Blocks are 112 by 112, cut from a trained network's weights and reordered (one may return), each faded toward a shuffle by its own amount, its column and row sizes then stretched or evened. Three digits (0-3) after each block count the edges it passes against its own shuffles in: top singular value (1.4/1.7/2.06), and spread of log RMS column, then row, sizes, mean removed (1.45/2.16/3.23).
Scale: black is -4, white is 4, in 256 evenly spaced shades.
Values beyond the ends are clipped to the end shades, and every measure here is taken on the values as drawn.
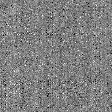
1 1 1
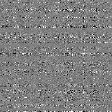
1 2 3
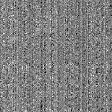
3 2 1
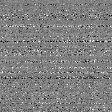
1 0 3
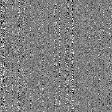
1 3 0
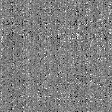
1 2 1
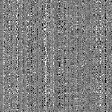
3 3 1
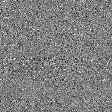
1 0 2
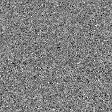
0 0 1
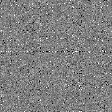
1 2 1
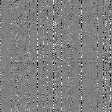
2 3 0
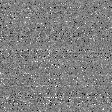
0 0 2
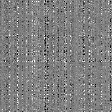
3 3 2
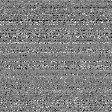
2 0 3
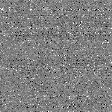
0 0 2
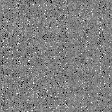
0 2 0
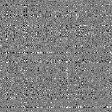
2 2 3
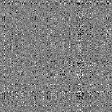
3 3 2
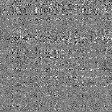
2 2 3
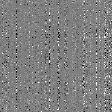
1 3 1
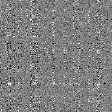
2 3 2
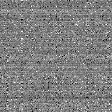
2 1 1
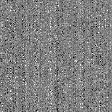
1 2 0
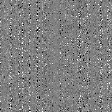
0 3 0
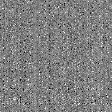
1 2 1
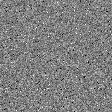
0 0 0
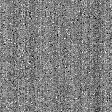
2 0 0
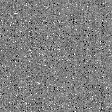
0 1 1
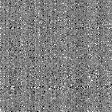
2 1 2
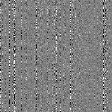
3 3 0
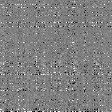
2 2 3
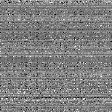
3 1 3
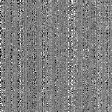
3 3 1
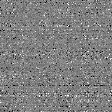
1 1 2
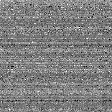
3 0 2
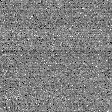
1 0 0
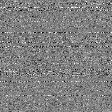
2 0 3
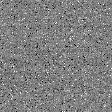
0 1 0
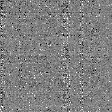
1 2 1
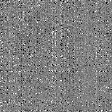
1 2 2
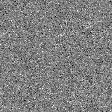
0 0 0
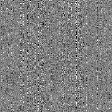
2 3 0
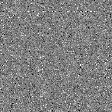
0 1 1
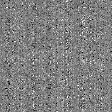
1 2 1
